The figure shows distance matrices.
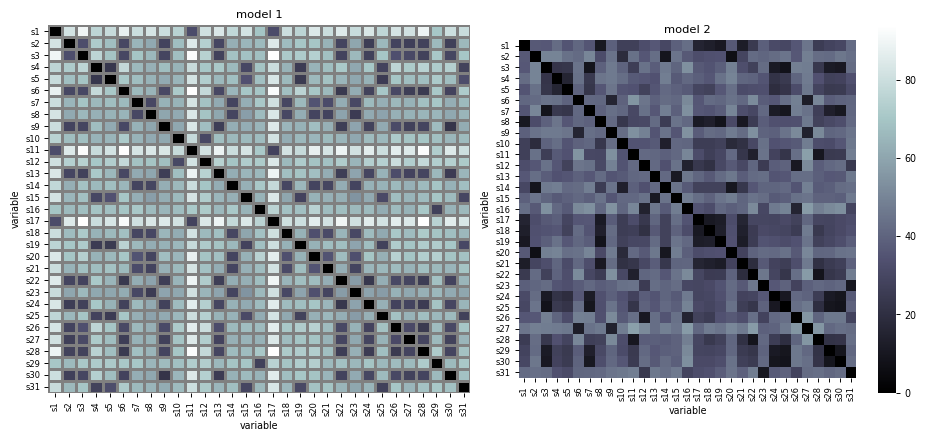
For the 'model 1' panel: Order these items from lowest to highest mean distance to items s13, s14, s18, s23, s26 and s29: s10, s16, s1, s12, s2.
s2, s16, s10, s12, s1
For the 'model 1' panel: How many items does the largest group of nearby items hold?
11
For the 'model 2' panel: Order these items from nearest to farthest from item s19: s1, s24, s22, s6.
s1, s22, s24, s6
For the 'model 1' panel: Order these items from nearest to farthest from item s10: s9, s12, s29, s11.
s12, s9, s29, s11
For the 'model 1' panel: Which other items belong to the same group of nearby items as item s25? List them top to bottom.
s4, s5, s15, s19, s31
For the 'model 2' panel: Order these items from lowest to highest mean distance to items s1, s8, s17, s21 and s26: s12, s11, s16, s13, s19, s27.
s19, s12, s11, s16, s13, s27
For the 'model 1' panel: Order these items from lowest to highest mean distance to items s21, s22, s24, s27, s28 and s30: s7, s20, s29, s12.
s7, s20, s29, s12
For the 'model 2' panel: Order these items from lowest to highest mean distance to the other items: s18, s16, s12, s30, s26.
s18, s30, s12, s26, s16
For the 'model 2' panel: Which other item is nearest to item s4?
s5
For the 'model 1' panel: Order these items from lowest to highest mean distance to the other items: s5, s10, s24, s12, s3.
s24, s3, s5, s10, s12
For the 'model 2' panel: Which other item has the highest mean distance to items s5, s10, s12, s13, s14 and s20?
s27
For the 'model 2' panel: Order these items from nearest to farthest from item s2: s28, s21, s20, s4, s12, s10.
s20, s10, s21, s12, s28, s4
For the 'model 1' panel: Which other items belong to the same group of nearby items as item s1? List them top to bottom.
s11, s17
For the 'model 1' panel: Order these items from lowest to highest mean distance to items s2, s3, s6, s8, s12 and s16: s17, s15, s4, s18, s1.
s18, s15, s4, s1, s17
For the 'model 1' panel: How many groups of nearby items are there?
6
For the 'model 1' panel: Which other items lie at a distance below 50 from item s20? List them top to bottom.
s7, s8, s14, s18, s21, s23
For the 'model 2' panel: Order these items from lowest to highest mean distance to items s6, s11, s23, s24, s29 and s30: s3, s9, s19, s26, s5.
s3, s5, s19, s9, s26
